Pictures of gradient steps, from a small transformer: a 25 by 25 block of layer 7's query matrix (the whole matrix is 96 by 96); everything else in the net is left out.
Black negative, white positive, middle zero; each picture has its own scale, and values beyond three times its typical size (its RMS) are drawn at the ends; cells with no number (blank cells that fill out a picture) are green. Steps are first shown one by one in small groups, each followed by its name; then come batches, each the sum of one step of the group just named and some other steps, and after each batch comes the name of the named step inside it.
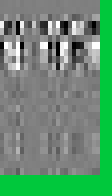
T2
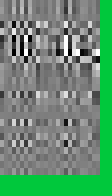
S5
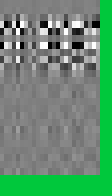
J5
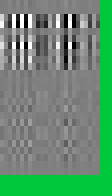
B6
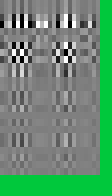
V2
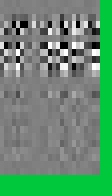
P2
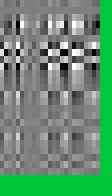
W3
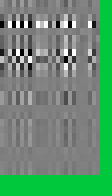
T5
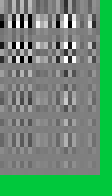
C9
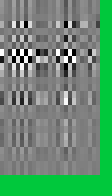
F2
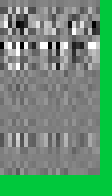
T2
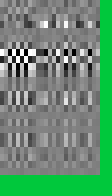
F2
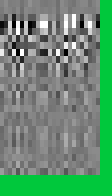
V2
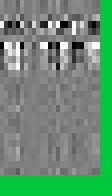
T2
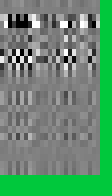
T5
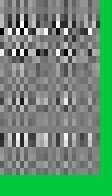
F2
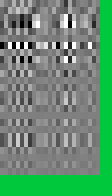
C9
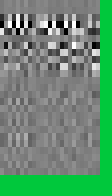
P2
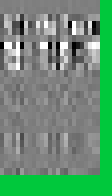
T2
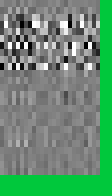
T5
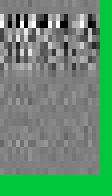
P2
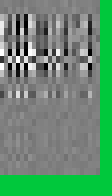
B6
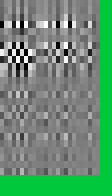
V2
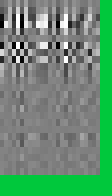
V2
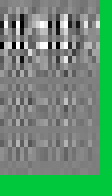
C9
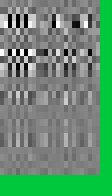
F2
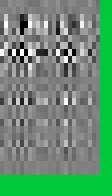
F2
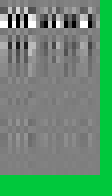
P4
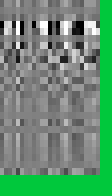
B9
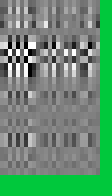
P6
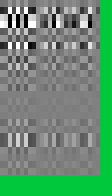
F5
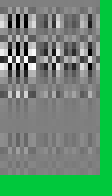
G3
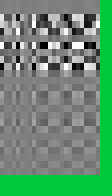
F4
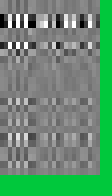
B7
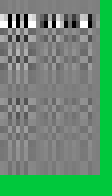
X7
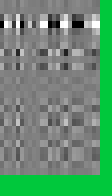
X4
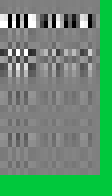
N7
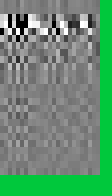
X7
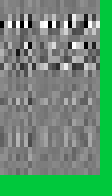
F4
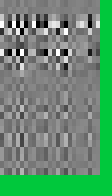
P4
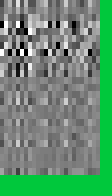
B9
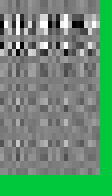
X4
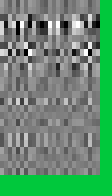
B7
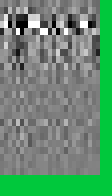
P4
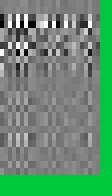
B7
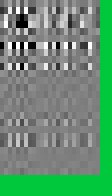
F5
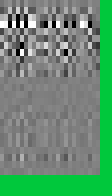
P4
